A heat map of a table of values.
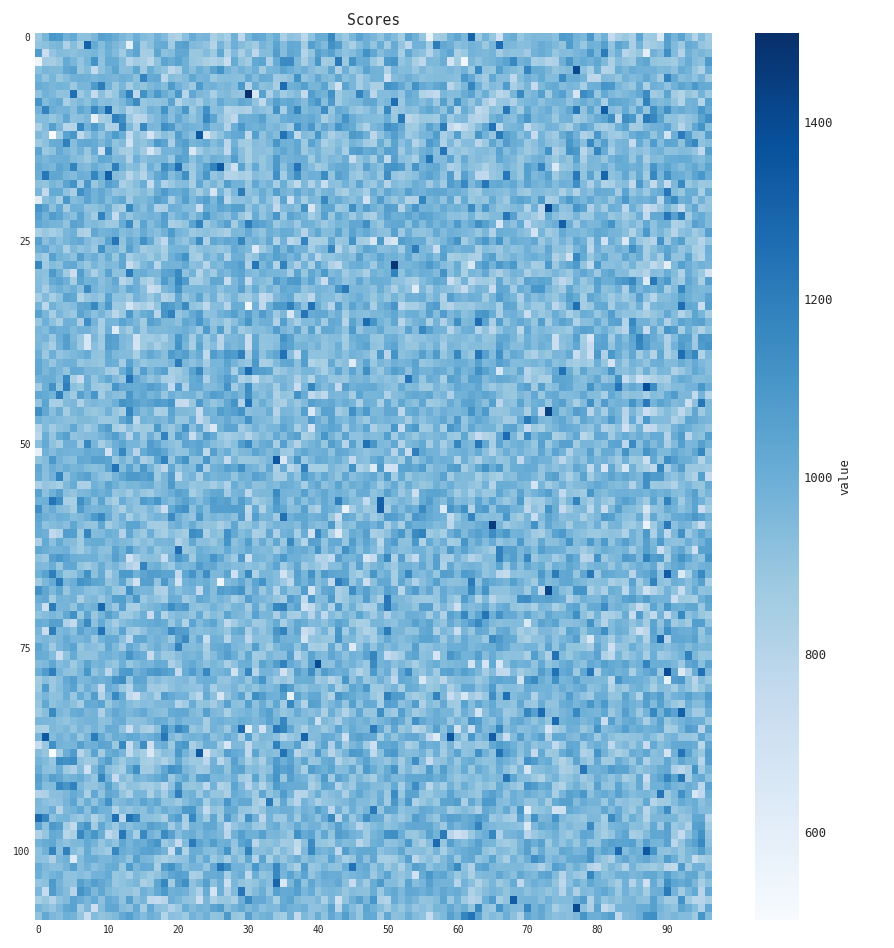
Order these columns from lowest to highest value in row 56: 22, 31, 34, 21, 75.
75, 22, 31, 21, 34
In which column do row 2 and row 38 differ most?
87
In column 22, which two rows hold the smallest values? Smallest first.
14, 49
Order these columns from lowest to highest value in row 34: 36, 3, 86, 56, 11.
36, 11, 86, 3, 56
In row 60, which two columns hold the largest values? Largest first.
65, 90
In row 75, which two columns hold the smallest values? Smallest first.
45, 82
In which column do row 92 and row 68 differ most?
73
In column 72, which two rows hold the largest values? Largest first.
83, 16
